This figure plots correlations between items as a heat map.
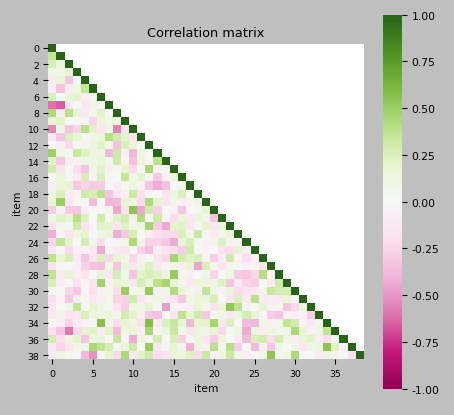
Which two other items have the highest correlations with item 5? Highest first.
37, 4
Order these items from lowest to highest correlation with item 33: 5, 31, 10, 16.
31, 5, 10, 16
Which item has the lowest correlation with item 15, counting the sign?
24
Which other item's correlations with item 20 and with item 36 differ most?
10
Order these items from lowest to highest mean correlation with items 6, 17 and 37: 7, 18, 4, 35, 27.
27, 4, 35, 7, 18
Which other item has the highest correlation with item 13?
0
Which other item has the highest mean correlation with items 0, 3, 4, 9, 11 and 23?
21
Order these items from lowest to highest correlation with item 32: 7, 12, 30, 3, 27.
30, 27, 7, 12, 3
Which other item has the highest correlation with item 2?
8
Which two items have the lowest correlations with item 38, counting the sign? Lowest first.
5, 4
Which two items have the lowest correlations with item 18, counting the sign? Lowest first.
27, 7
